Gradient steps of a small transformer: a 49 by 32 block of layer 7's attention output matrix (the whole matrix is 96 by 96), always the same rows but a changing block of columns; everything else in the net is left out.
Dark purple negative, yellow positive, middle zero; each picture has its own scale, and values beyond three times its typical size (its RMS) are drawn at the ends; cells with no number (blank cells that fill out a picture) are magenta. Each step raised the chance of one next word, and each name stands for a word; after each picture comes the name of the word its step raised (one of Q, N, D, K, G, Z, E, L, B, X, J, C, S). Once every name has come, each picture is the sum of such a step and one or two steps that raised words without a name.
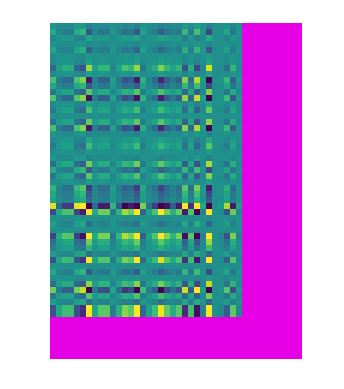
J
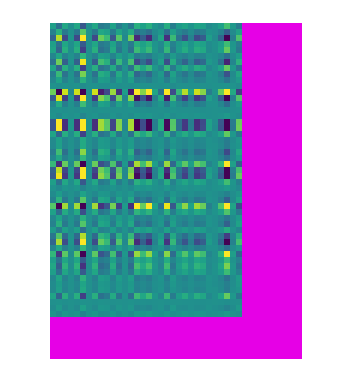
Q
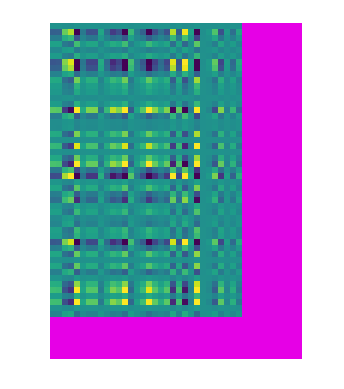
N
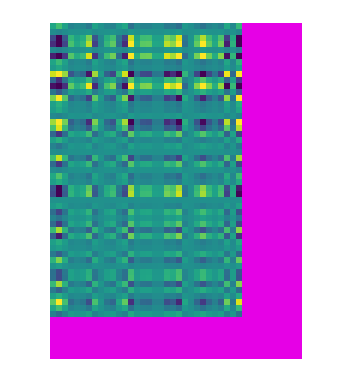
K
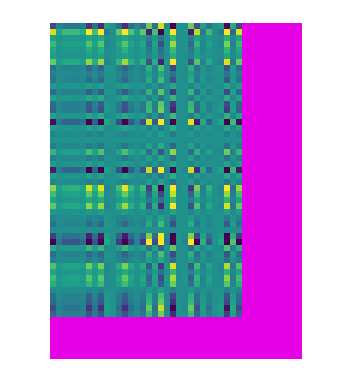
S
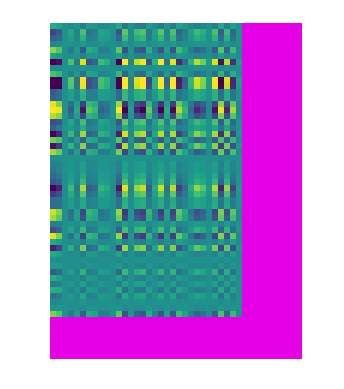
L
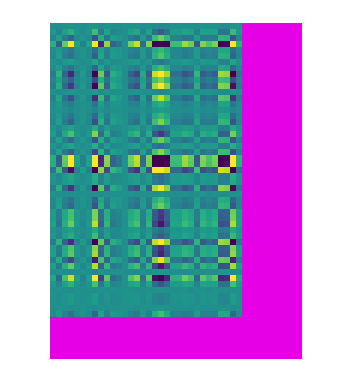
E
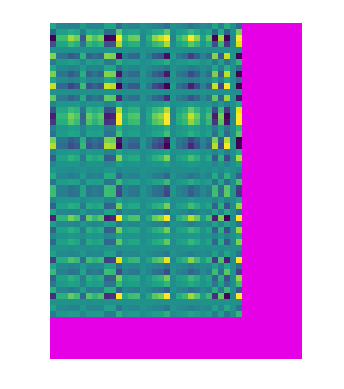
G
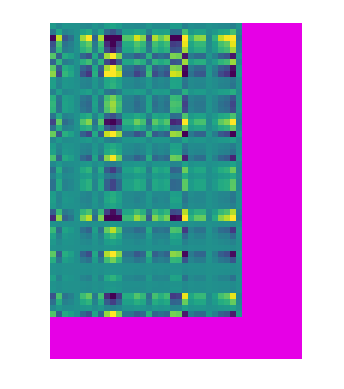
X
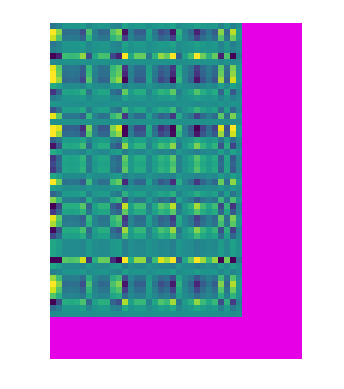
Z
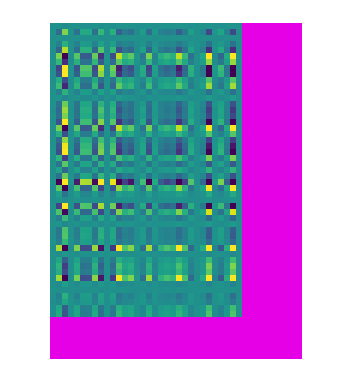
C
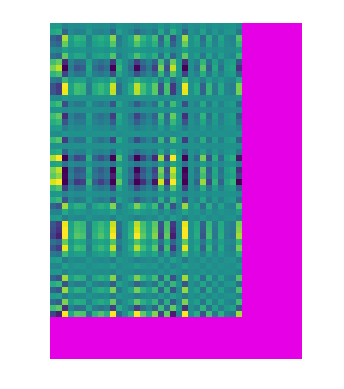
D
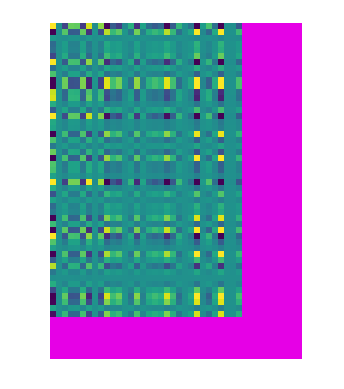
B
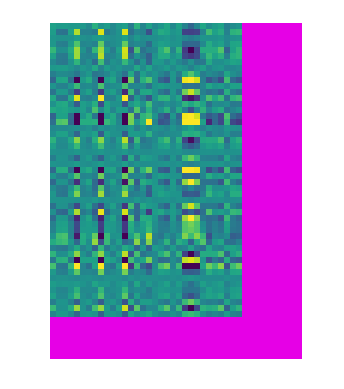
S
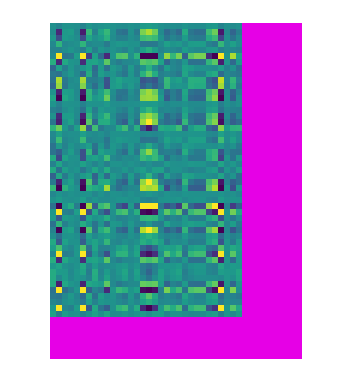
C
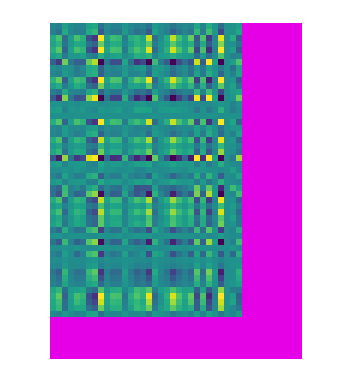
X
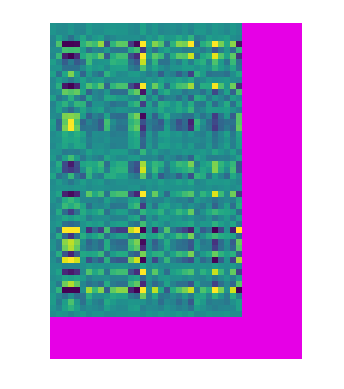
K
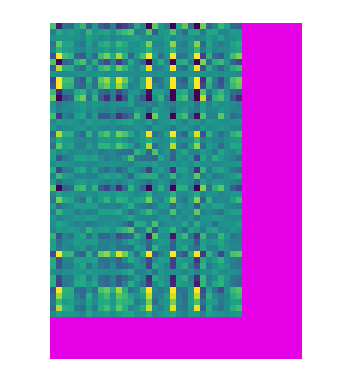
B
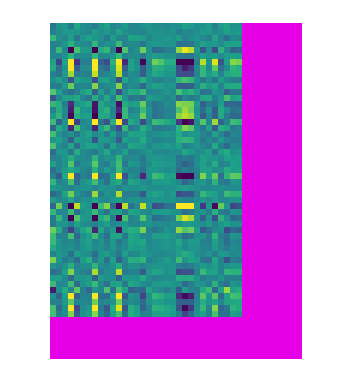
J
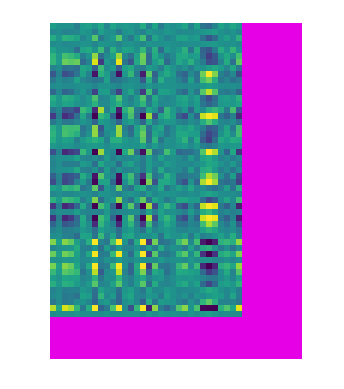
C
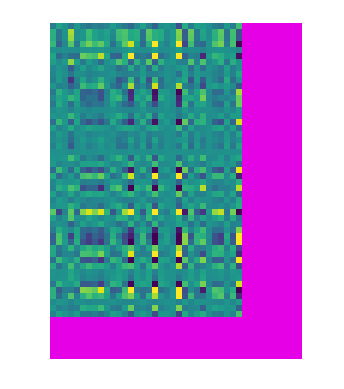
S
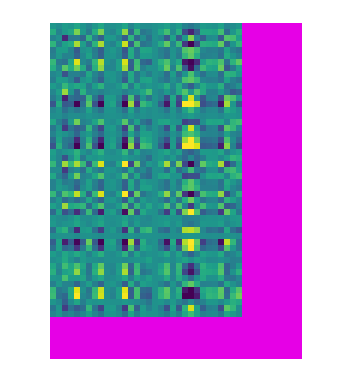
Q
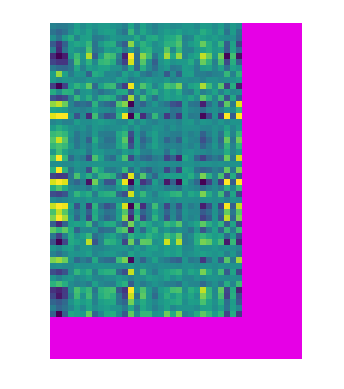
D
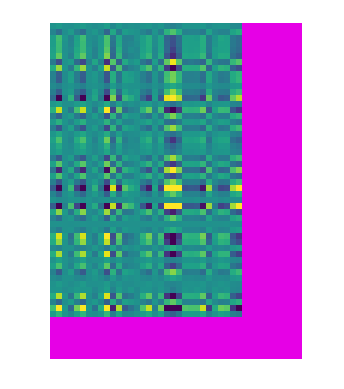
J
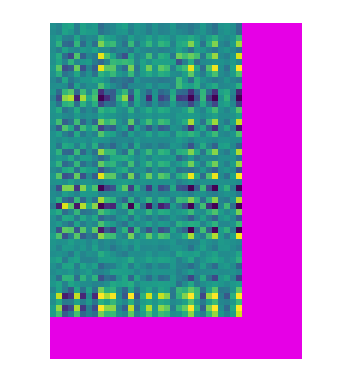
J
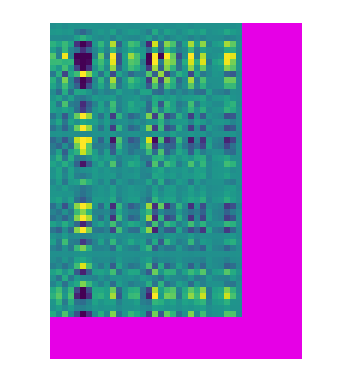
K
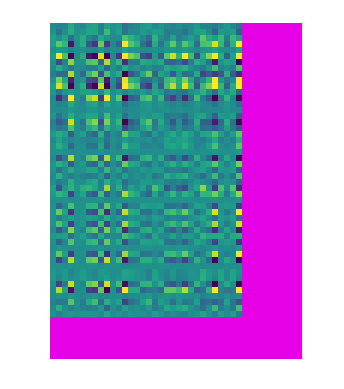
K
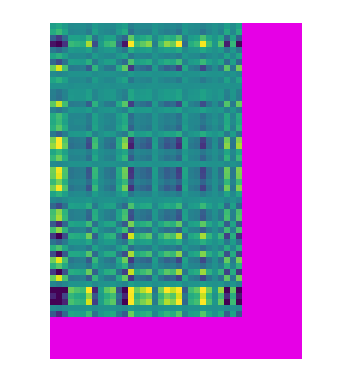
D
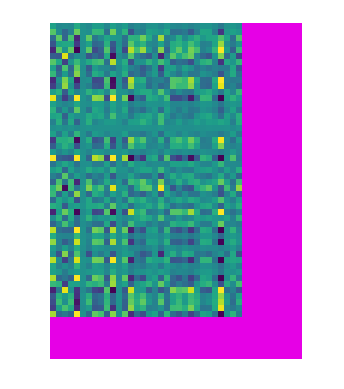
X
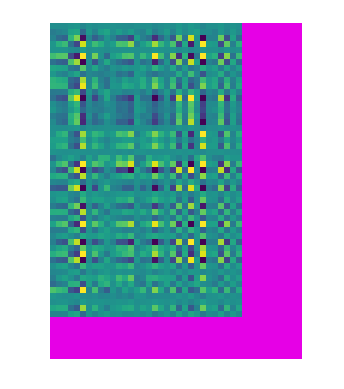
E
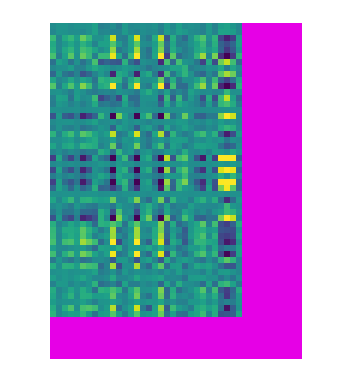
D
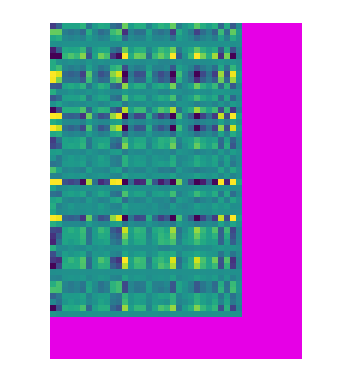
Z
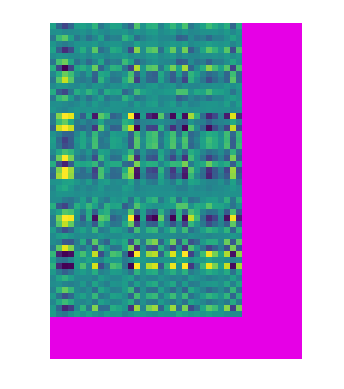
Q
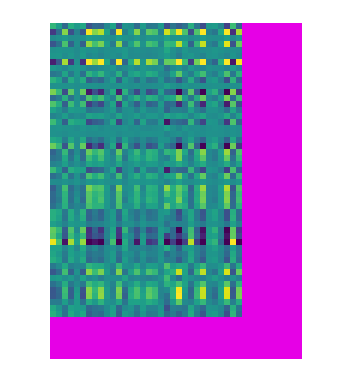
S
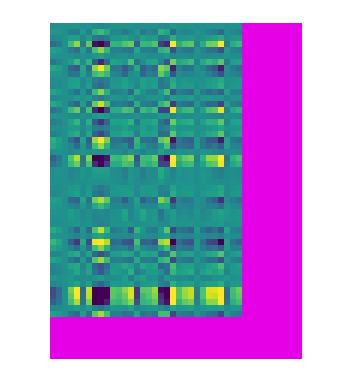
N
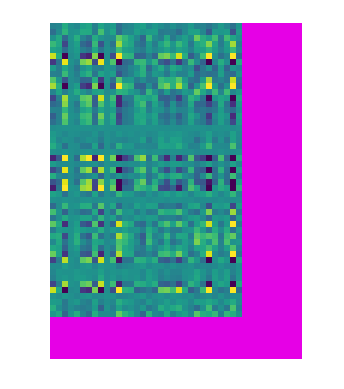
D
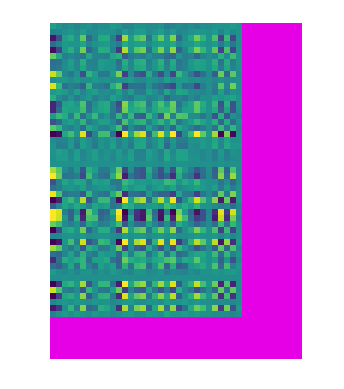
G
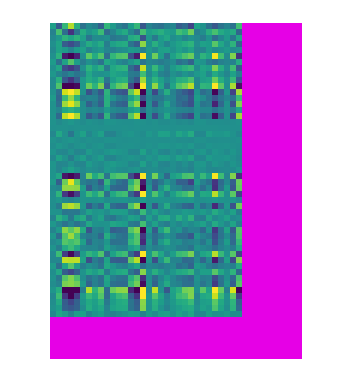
B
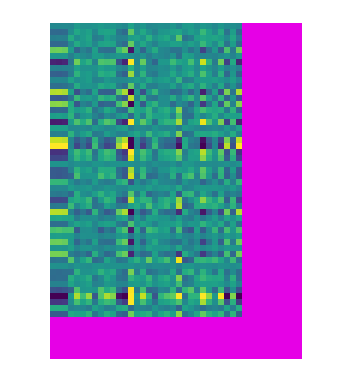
G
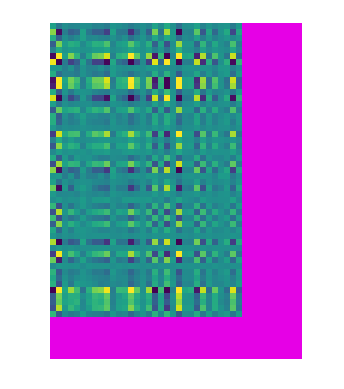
N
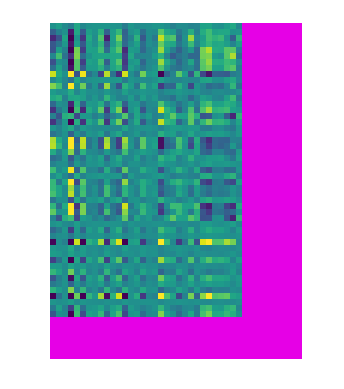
G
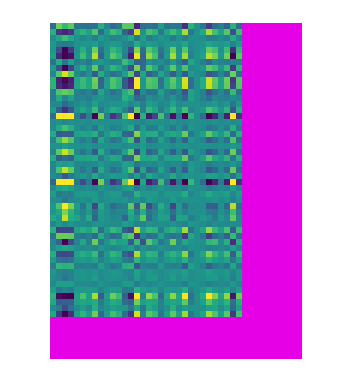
B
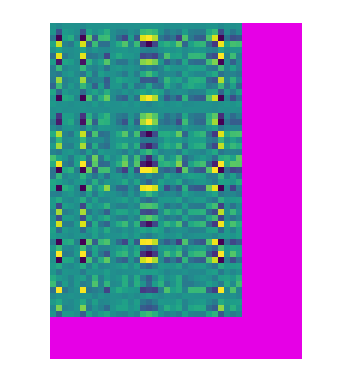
E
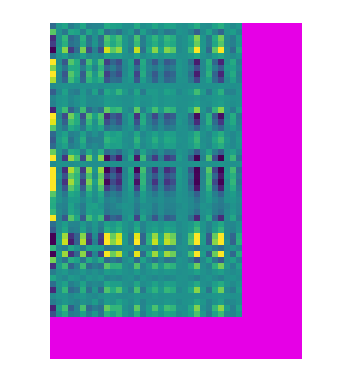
D
